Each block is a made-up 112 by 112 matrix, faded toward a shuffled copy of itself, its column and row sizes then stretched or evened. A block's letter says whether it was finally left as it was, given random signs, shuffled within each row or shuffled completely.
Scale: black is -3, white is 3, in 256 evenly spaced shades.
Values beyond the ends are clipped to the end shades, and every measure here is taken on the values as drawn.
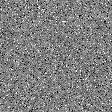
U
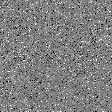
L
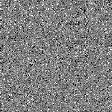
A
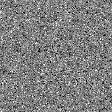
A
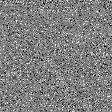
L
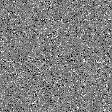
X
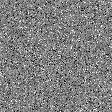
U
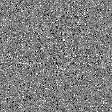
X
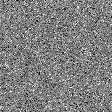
U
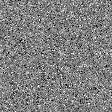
L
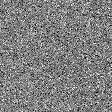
U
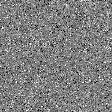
L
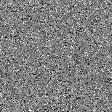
U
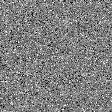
L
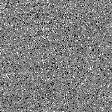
A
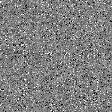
A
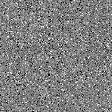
A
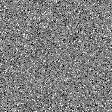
L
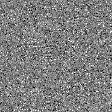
A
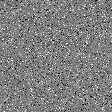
U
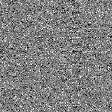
A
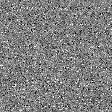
L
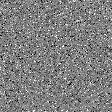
L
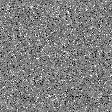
L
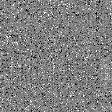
A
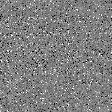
A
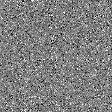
X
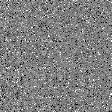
A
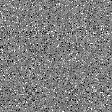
A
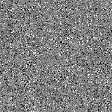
A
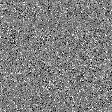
L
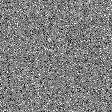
U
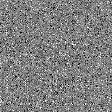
A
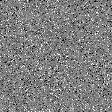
L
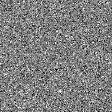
X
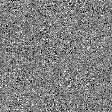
X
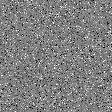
U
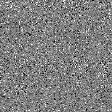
A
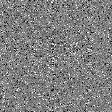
A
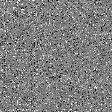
X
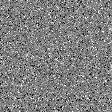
L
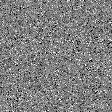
L
